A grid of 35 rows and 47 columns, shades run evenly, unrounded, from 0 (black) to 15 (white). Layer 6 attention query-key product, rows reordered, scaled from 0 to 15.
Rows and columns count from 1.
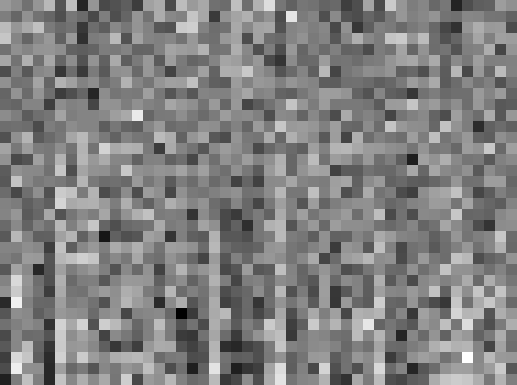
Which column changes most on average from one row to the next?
38
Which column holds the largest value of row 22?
46
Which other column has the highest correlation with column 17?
18
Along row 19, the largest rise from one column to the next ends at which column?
6
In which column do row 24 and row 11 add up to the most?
13
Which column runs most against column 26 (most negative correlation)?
22
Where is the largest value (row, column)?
33, 43
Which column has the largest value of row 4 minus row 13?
1
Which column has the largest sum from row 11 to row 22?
26
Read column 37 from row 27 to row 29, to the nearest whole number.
8 6 8
